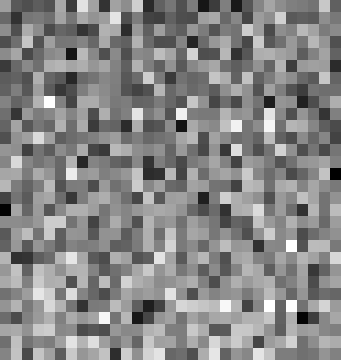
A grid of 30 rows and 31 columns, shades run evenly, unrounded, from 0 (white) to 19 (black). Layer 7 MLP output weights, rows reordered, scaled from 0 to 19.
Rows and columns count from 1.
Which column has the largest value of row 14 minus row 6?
8
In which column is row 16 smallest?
13
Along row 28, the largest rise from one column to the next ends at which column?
20
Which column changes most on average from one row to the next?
7
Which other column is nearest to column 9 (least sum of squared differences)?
30
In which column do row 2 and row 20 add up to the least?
11
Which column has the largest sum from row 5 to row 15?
31
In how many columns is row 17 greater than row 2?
13
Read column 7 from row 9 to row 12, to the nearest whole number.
14 9 11 11
